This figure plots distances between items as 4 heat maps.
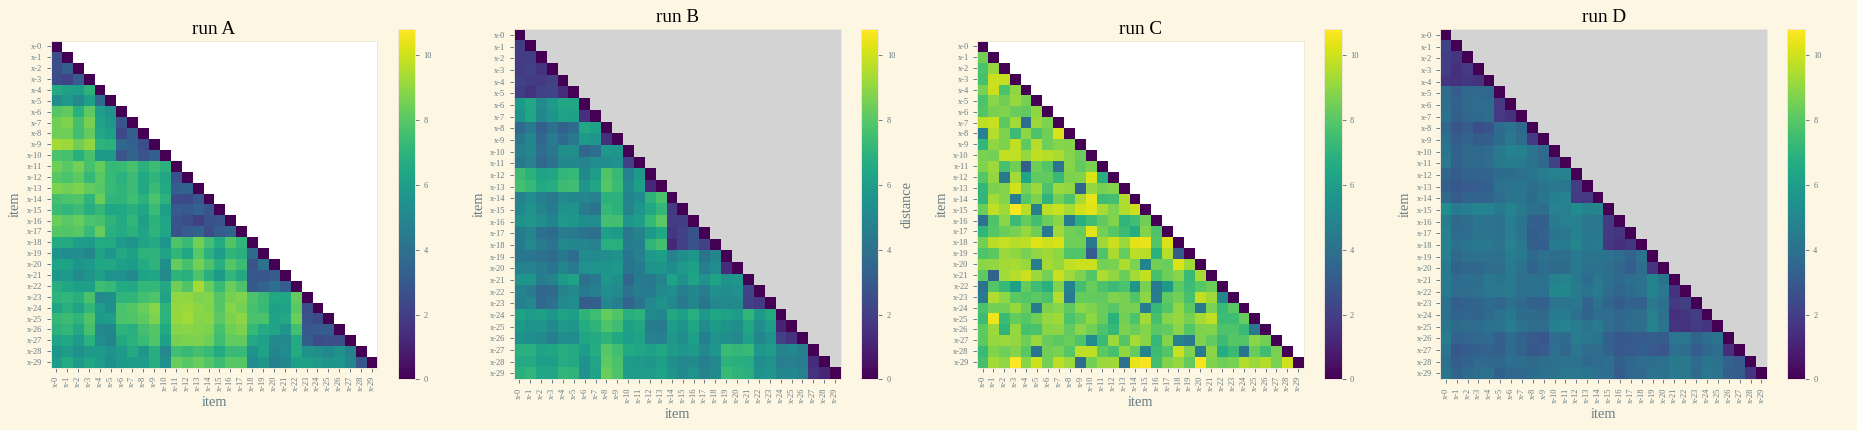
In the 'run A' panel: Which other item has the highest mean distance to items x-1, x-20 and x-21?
x-13
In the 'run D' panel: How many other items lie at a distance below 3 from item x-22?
4
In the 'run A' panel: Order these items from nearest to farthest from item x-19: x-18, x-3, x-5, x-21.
x-21, x-18, x-3, x-5
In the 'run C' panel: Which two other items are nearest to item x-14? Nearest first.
x-3, x-22
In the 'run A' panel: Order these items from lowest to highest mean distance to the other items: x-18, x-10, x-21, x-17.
x-21, x-10, x-18, x-17
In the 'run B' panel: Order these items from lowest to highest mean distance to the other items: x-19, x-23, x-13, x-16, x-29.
x-23, x-19, x-16, x-29, x-13
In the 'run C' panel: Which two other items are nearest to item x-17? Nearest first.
x-6, x-22
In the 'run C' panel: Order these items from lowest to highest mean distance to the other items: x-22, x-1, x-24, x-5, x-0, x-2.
x-22, x-0, x-24, x-5, x-2, x-1
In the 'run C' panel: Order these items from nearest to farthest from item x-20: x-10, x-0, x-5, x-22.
x-5, x-22, x-0, x-10
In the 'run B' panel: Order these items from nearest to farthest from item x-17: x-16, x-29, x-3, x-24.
x-16, x-3, x-29, x-24
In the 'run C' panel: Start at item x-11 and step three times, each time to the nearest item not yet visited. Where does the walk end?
x-12
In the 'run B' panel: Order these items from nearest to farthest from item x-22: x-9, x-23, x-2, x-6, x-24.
x-23, x-2, x-6, x-9, x-24
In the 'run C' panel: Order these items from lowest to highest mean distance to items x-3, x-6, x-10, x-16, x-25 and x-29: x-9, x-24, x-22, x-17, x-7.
x-22, x-9, x-17, x-24, x-7
